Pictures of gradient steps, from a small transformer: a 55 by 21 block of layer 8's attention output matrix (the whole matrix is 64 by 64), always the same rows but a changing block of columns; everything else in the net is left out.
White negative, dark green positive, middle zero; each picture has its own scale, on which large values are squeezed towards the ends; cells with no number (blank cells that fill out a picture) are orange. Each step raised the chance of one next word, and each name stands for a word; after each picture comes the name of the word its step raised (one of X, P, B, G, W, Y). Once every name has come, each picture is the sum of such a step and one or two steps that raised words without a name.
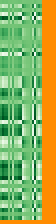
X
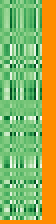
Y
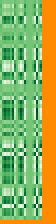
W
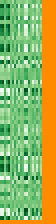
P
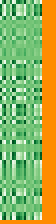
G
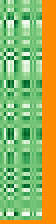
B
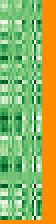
Y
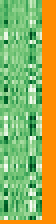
Y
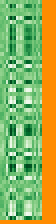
P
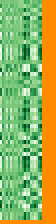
W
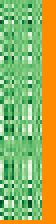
X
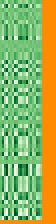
P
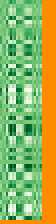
Y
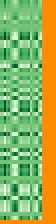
W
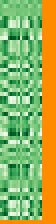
B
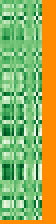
X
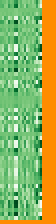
B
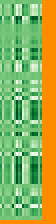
W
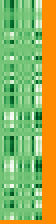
Y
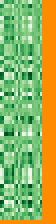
Y
